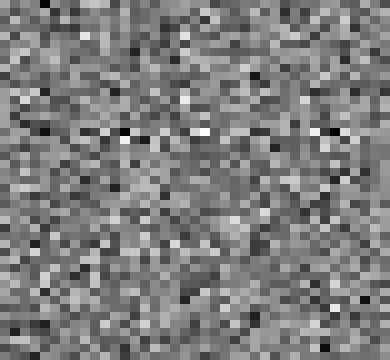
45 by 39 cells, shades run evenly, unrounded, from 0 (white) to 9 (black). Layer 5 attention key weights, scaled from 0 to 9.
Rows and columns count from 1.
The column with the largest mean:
33
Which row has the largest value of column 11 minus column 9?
18
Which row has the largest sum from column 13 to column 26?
27
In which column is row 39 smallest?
34
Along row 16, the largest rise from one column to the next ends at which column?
30
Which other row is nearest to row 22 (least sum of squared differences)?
20
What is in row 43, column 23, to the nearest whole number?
5
